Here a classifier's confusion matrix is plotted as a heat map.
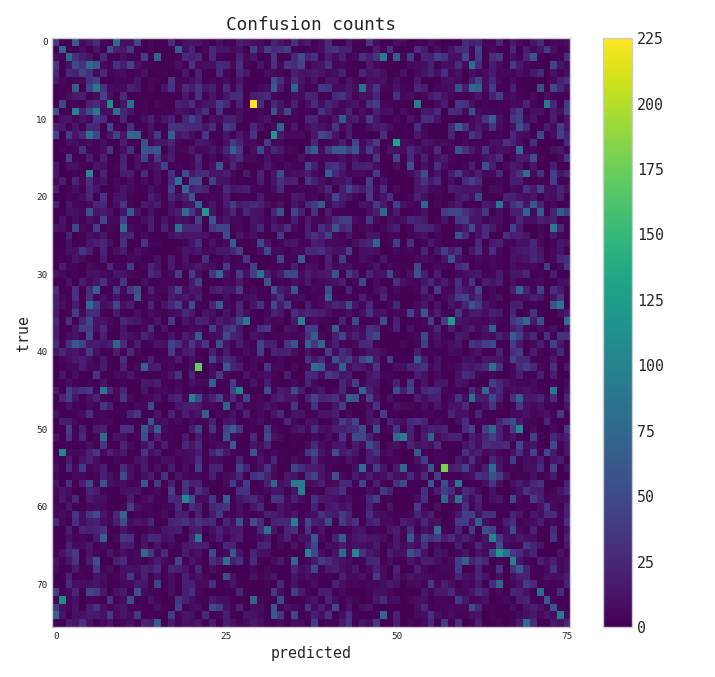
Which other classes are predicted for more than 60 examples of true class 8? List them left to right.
11, 29, 53, 72
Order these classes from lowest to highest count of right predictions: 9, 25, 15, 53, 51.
15, 25, 53, 9, 51
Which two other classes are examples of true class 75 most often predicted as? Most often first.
69, 15
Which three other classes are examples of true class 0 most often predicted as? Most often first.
9, 3, 12
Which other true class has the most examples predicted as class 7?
45
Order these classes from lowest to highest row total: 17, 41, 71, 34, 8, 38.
71, 41, 38, 17, 34, 8
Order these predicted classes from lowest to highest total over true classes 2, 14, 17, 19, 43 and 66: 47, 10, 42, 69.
10, 47, 69, 42
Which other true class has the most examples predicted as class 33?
11
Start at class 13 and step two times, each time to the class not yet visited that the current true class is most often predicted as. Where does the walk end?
68
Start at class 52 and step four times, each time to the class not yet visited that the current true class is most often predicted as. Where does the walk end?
59
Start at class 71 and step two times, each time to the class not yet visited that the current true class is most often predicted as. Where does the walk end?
32
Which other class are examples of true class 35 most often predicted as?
54
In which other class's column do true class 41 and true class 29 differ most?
46
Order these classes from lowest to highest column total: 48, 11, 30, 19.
48, 30, 11, 19
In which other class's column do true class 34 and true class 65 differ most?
74
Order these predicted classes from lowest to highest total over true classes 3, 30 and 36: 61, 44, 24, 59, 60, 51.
51, 60, 59, 44, 61, 24
